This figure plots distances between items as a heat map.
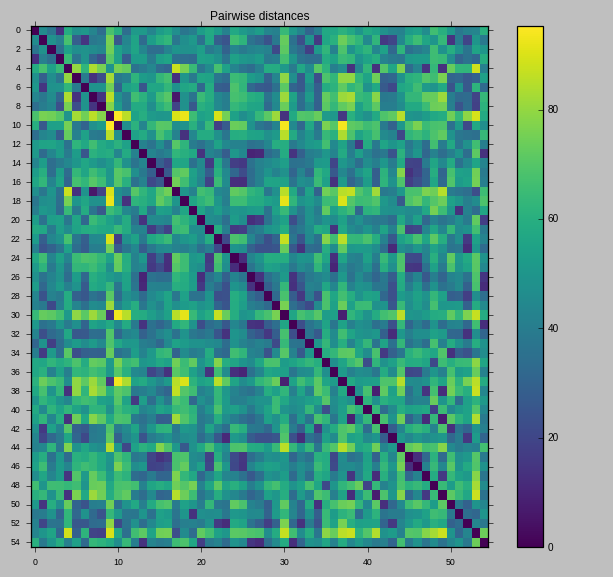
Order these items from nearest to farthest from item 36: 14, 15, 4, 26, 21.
21, 14, 15, 26, 4
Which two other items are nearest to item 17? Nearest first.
7, 5
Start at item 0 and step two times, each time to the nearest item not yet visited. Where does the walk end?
8
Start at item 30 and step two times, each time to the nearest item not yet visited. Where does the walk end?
9
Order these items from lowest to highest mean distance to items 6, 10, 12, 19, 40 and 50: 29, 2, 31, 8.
31, 8, 29, 2
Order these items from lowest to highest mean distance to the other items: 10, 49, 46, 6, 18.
6, 46, 49, 10, 18
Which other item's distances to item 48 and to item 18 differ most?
11
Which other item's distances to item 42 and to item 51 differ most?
19
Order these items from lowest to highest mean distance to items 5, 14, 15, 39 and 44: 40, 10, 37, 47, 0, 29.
0, 47, 29, 40, 10, 37
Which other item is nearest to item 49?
41
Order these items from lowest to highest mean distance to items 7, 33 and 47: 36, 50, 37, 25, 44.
25, 36, 50, 44, 37
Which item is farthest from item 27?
53
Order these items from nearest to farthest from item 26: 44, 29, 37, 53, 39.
29, 39, 37, 44, 53
